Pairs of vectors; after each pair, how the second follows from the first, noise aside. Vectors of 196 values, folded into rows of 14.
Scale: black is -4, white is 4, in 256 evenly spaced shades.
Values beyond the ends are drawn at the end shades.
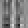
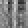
reversed.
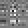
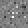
reversed, partly zeroed.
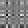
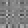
negated, shrunk.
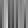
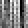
reversed, negated, scaled up.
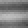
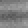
negated, shrunk.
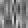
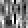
scaled up.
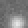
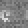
wrapped around, partly zeroed.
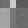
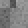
negated, shrunk.
